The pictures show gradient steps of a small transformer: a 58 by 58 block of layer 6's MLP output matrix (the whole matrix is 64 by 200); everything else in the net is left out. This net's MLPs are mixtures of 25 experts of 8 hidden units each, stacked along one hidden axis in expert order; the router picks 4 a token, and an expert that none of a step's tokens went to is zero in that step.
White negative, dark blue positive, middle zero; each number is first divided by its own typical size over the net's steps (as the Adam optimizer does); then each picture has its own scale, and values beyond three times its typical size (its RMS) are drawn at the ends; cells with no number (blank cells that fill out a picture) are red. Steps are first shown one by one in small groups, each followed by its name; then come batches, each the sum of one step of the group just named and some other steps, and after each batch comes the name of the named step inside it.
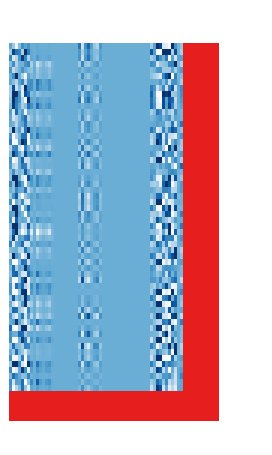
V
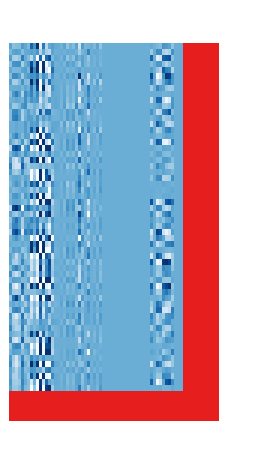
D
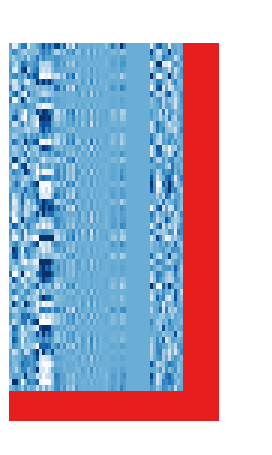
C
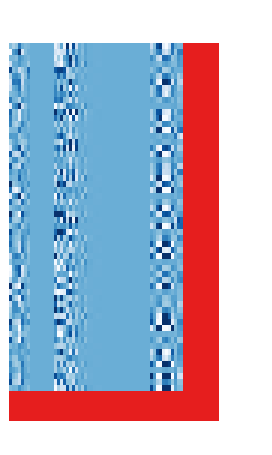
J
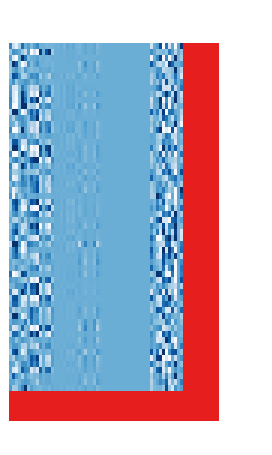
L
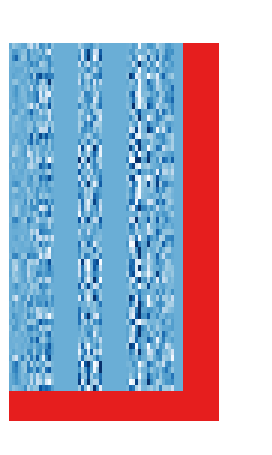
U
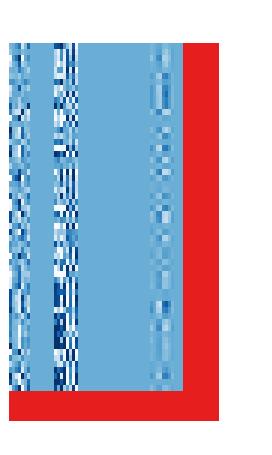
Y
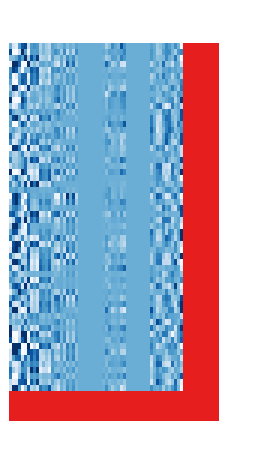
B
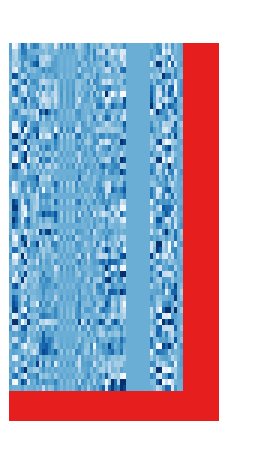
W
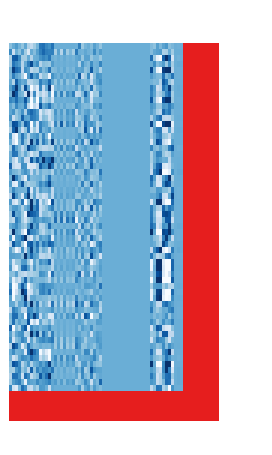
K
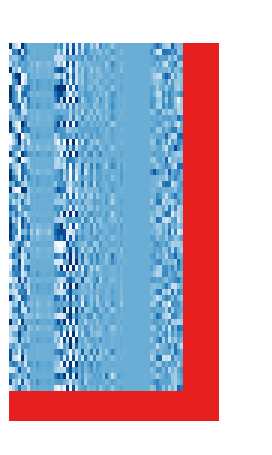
V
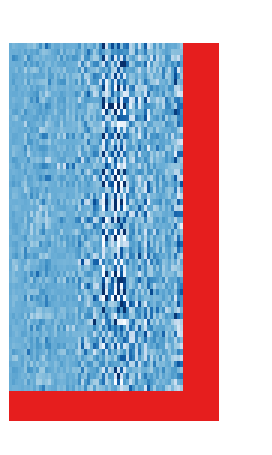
U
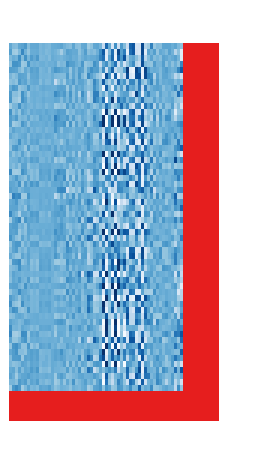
B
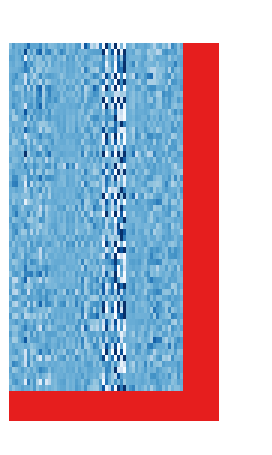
V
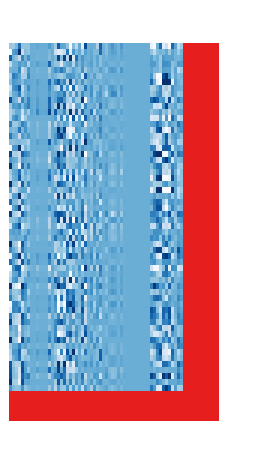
J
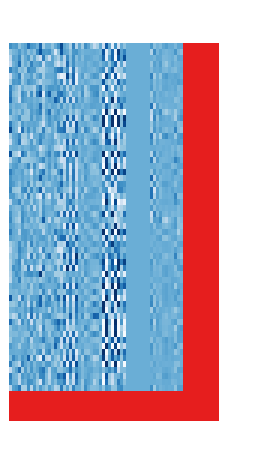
Y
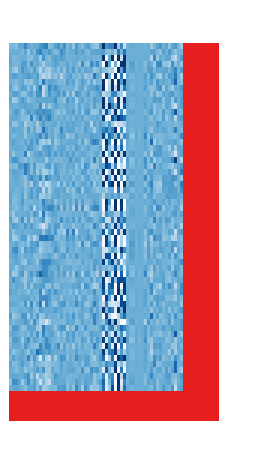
C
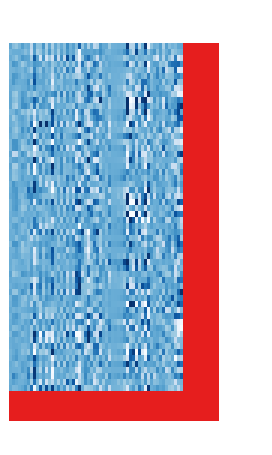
L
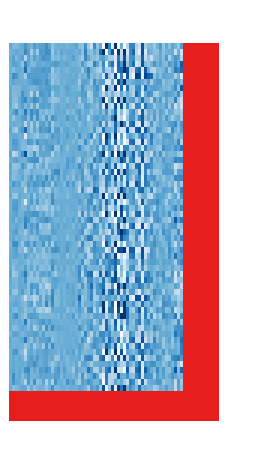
L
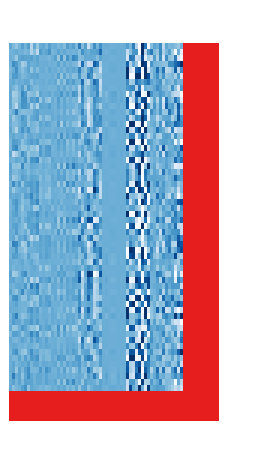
L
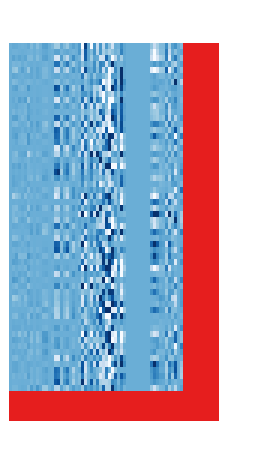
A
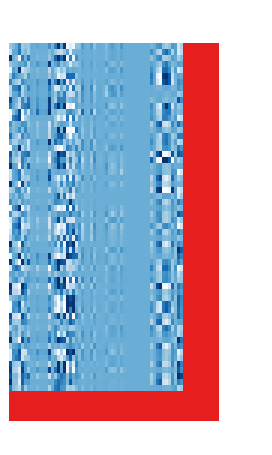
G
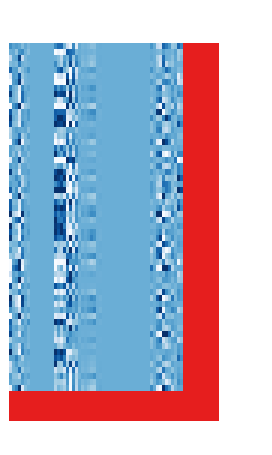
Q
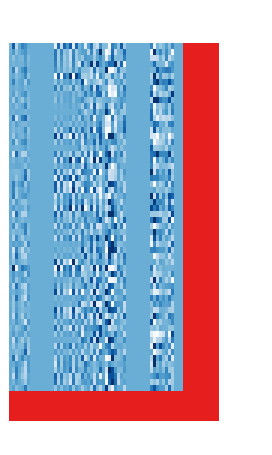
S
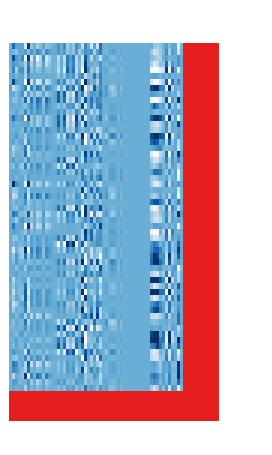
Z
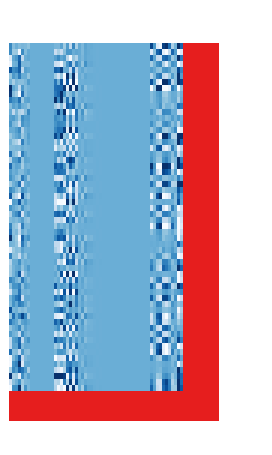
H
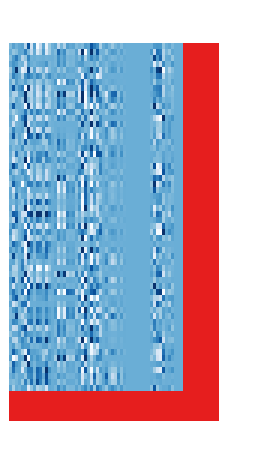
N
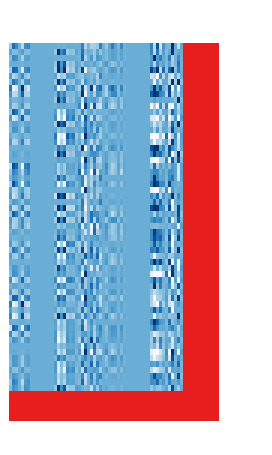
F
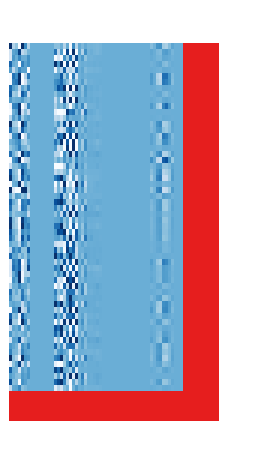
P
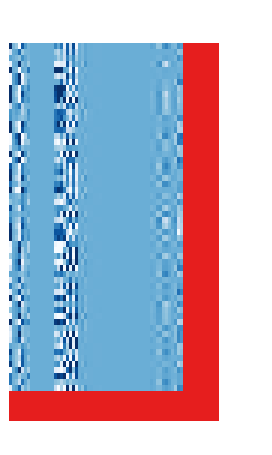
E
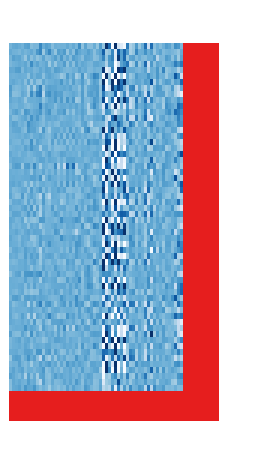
H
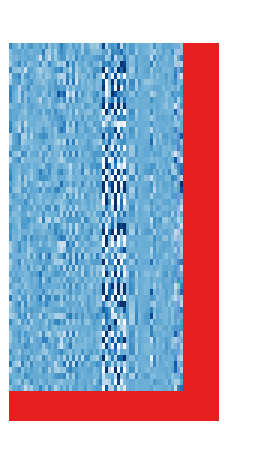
E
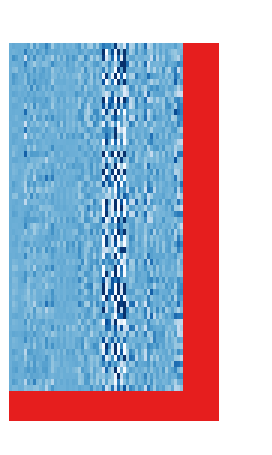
Z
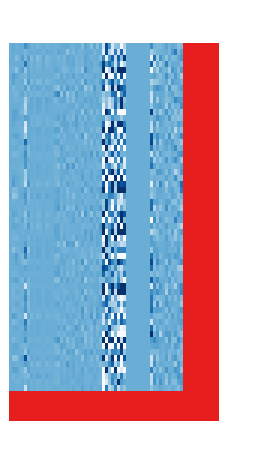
Z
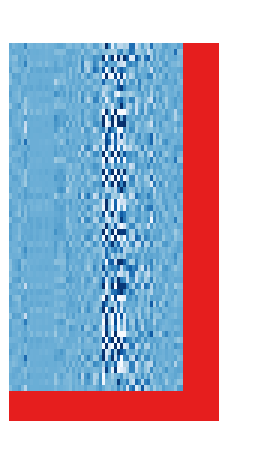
Q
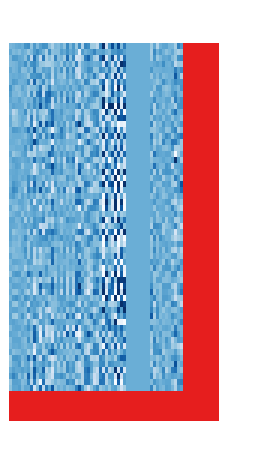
H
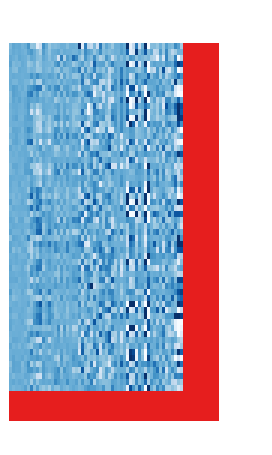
A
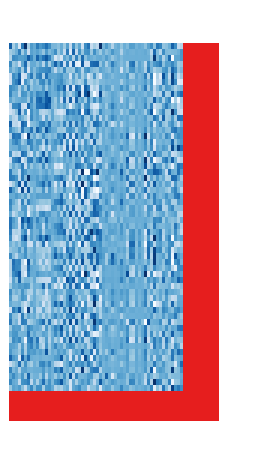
P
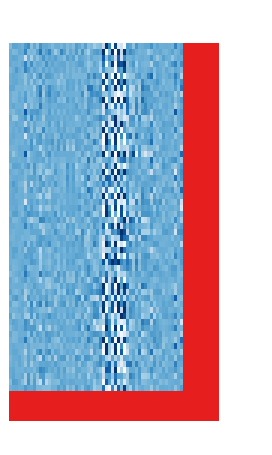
N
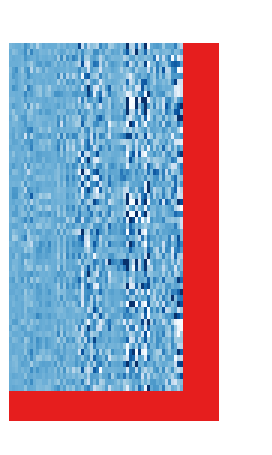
N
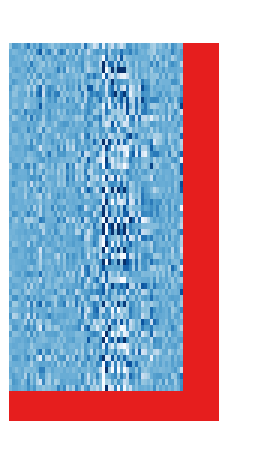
F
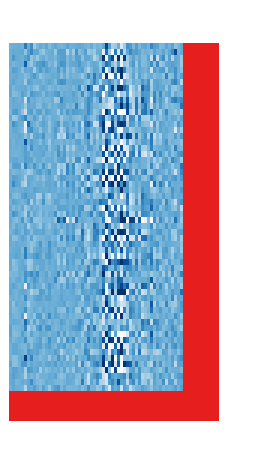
F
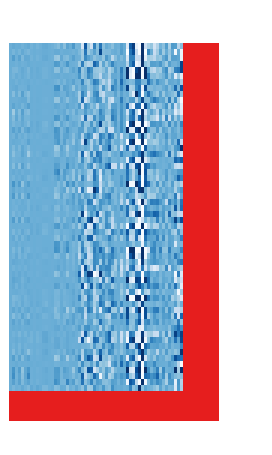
A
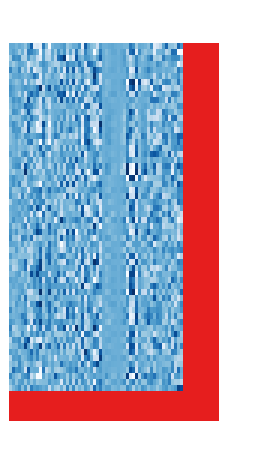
H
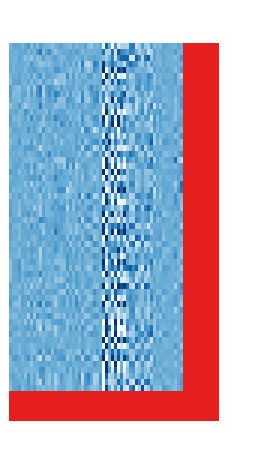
Q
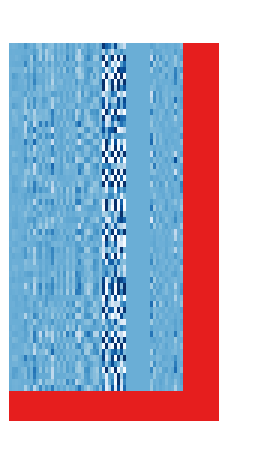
N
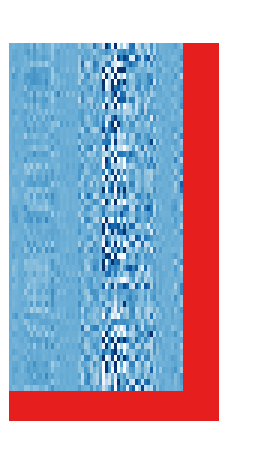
N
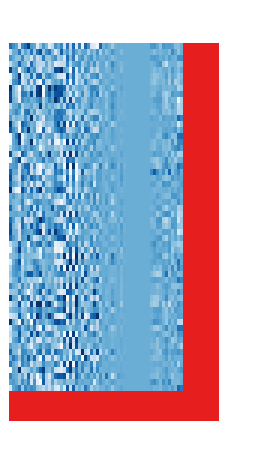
E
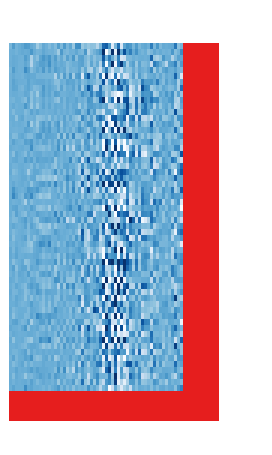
S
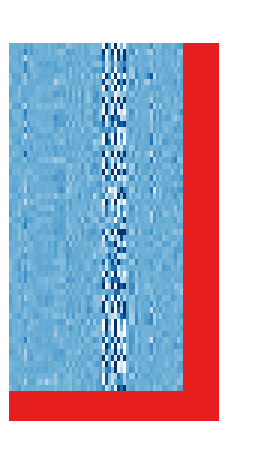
Q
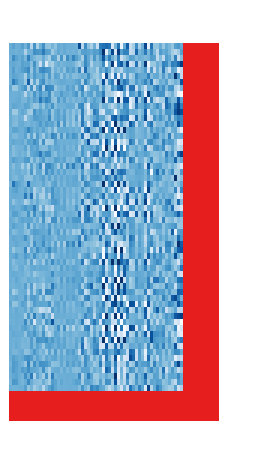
Z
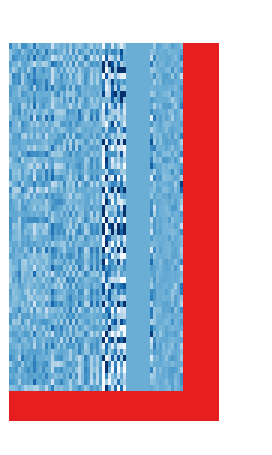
P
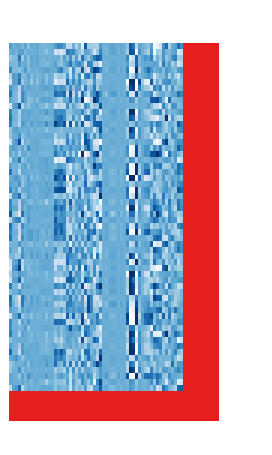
Q
